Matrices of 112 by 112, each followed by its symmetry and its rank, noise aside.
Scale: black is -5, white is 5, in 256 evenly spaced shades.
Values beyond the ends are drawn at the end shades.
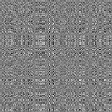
no symmetry, rank three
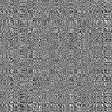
antisymmetric, rank four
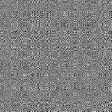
no symmetry, rank four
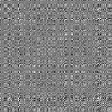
symmetric, rank three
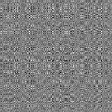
no symmetry, rank four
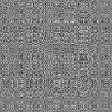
antisymmetric, rank four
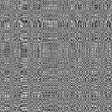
antisymmetric, rank two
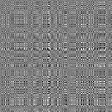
antisymmetric, rank two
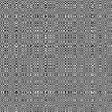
no symmetry, rank two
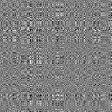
no symmetry, rank four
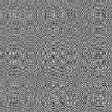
no symmetry, rank three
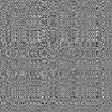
no symmetry, rank four
